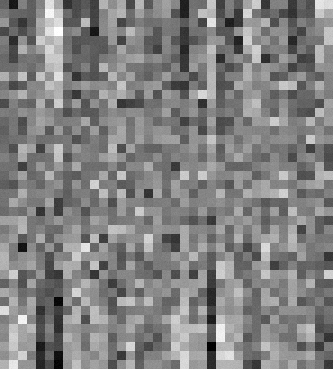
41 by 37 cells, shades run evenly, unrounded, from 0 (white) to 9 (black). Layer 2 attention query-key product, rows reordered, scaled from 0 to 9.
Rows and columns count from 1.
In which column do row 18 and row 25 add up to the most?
37
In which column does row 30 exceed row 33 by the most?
27
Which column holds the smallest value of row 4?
7
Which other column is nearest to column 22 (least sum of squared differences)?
4
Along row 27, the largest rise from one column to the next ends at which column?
12
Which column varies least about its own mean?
19
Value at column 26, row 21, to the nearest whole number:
6
